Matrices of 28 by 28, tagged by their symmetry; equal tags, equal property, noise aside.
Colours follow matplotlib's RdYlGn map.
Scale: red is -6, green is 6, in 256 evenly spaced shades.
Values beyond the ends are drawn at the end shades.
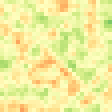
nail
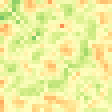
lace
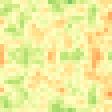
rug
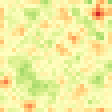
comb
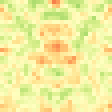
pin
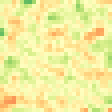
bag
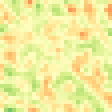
nail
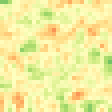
bag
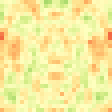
pin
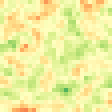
bag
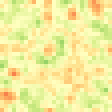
lace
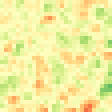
nail
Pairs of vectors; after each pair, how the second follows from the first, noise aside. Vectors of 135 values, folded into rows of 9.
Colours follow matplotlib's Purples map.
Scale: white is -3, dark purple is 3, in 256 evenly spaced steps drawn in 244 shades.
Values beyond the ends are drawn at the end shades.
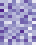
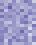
shrunk.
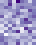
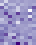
reversed, partly zeroed.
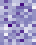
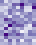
sign-scrambled.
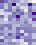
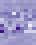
reversed, partly zeroed.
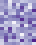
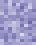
shrunk.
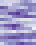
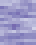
shrunk.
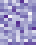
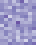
shrunk.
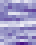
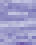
shrunk.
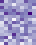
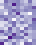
sign-scrambled.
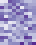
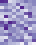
negated.
